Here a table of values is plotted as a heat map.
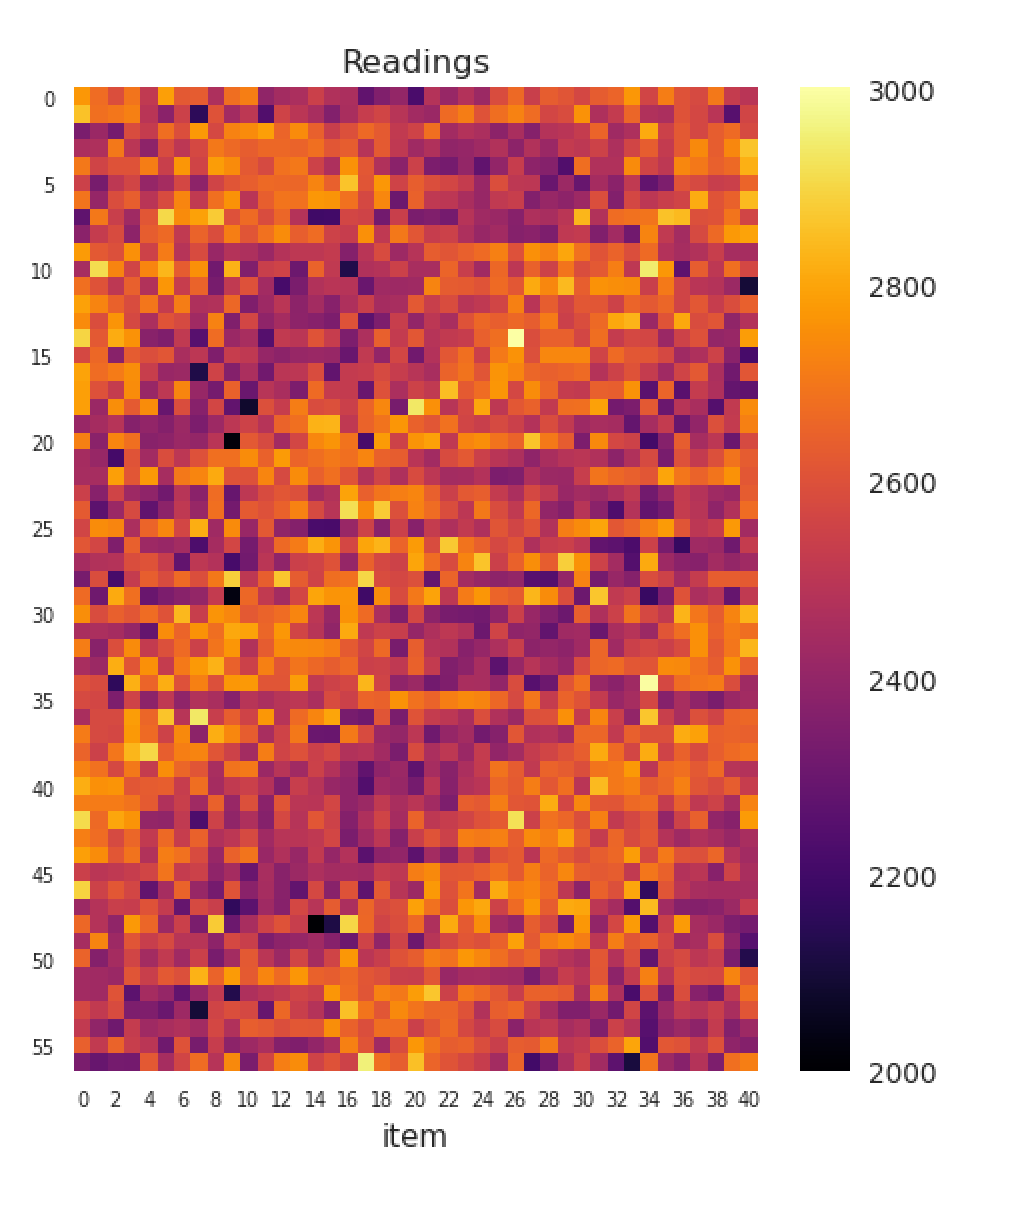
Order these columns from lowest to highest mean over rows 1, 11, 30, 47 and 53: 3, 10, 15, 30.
15, 10, 3, 30
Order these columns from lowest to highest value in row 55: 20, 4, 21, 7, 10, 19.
7, 10, 4, 19, 21, 20
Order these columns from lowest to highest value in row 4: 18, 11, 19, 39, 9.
19, 18, 11, 39, 9
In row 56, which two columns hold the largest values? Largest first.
17, 20
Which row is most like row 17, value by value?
46
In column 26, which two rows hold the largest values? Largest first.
14, 42
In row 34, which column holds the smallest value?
2
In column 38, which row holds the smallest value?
18
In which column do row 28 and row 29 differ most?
9
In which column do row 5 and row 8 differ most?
34
